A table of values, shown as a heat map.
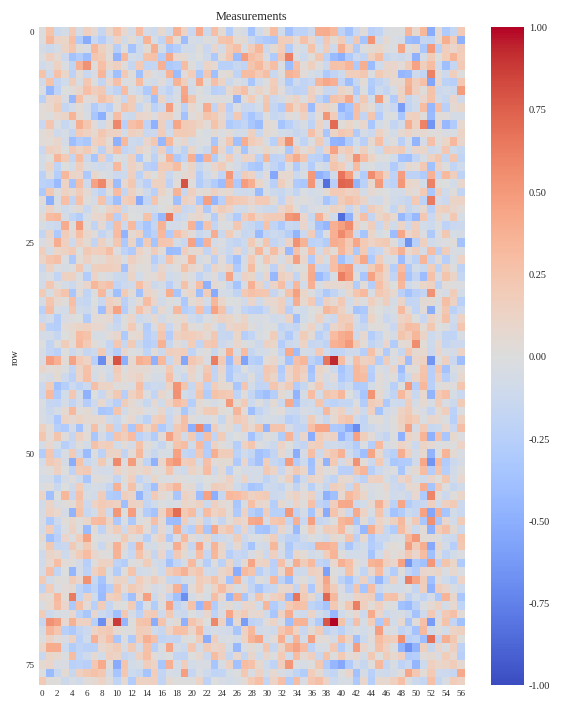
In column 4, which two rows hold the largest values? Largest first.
67, 39
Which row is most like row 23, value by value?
37
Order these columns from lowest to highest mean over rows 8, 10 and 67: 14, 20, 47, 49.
49, 47, 20, 14
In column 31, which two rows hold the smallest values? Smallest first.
17, 29
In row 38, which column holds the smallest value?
34
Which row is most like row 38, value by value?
44
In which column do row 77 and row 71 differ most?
33
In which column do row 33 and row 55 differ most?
52
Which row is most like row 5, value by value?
31
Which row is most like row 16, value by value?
54
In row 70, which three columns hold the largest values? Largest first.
39, 10, 38
